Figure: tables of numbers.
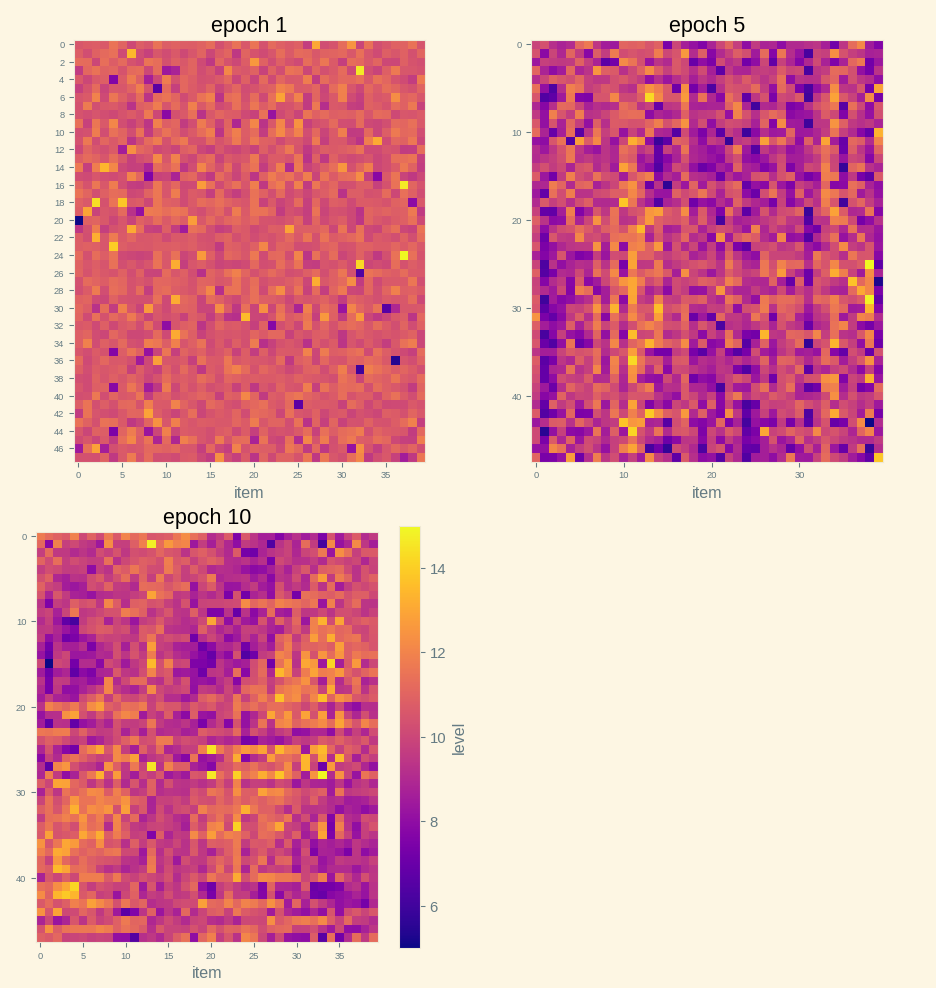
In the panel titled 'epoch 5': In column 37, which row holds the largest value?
28
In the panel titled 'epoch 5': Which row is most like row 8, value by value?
4
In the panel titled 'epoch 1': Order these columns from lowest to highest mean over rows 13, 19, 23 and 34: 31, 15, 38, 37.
31, 15, 37, 38
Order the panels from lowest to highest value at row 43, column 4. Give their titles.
epoch 5, epoch 1, epoch 10
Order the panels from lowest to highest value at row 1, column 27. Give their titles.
epoch 10, epoch 5, epoch 1
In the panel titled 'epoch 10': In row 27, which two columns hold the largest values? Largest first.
13, 31
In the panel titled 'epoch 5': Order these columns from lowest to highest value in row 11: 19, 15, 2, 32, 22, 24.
22, 15, 19, 32, 24, 2
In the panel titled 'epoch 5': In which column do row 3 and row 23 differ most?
38
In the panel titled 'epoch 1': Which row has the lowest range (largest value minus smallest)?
38
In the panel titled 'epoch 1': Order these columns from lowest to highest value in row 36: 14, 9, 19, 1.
1, 19, 14, 9
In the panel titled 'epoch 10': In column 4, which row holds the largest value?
41
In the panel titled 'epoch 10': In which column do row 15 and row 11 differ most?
1
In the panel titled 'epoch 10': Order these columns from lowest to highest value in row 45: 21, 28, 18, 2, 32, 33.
2, 21, 18, 28, 32, 33
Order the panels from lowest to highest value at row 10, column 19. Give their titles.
epoch 5, epoch 10, epoch 1
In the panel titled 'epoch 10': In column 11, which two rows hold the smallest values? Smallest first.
47, 44
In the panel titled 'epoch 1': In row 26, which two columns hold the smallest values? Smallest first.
32, 14
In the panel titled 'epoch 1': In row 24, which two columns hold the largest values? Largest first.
37, 14
